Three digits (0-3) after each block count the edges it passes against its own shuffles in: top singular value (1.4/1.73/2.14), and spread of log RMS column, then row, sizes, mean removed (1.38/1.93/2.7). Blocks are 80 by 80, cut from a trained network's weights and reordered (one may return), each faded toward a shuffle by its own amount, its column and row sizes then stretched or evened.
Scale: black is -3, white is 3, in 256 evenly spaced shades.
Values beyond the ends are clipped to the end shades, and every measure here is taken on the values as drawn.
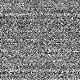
1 1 2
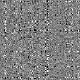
1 3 2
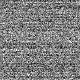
2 2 0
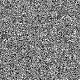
0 0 1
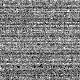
3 1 2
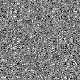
2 0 2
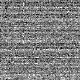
3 2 2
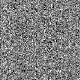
1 2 0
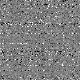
0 1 3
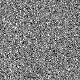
0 1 0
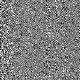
1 3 0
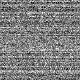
3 1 1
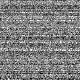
3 1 2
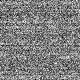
1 0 0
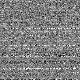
1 1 3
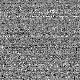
1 1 2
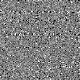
2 1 2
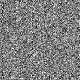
1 1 0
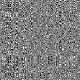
3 3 0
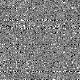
0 1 3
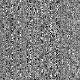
1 3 0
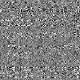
2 2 3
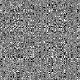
3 3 2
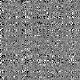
2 3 3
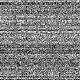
3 2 2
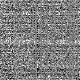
2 3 0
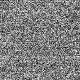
0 1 0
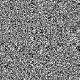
2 1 0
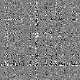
0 3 3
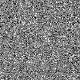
0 0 2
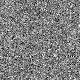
0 0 0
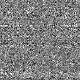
0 2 2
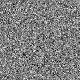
1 0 1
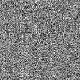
2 1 0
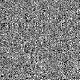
1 1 1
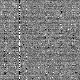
2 2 0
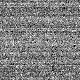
2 1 0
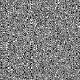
2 2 0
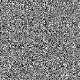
2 2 2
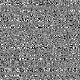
2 0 3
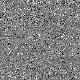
0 1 2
